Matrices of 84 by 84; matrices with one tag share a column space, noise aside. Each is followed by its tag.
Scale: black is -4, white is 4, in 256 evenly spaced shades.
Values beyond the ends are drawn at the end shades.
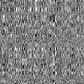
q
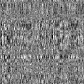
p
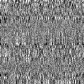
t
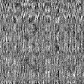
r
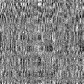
r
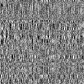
p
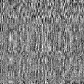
r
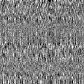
t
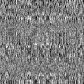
t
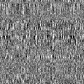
p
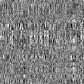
p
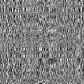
q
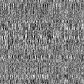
p
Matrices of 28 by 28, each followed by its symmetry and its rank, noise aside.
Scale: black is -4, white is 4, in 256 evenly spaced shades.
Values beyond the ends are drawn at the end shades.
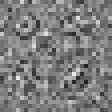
symmetric, rank eight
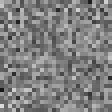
no symmetry, rank six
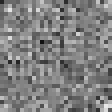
symmetric, rank six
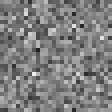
no symmetry, rank eight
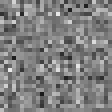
antisymmetric, rank eight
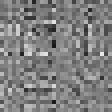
antisymmetric, rank four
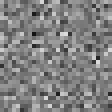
no symmetry, rank six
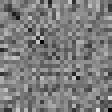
symmetric, rank six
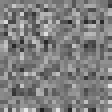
no symmetry, rank four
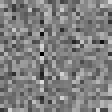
no symmetry, rank six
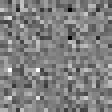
antisymmetric, rank six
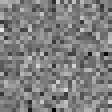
no symmetry, rank eight
